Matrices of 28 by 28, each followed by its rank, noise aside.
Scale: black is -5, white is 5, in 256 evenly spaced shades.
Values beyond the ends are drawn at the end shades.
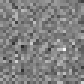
six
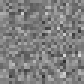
six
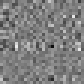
three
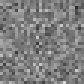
six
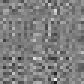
four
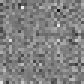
five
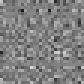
four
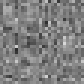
four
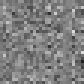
four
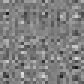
four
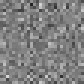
four
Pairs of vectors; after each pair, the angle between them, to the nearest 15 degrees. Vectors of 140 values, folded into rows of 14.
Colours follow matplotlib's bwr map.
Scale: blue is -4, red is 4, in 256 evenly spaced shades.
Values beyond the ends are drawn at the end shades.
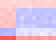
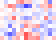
75 degrees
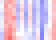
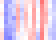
165 degrees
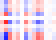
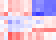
75 degrees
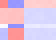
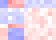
165 degrees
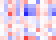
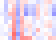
45 degrees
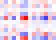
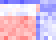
75 degrees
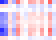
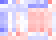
45 degrees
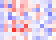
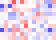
45 degrees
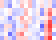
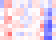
150 degrees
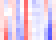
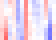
15 degrees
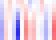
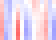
150 degrees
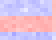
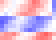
150 degrees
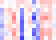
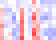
165 degrees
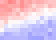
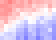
15 degrees
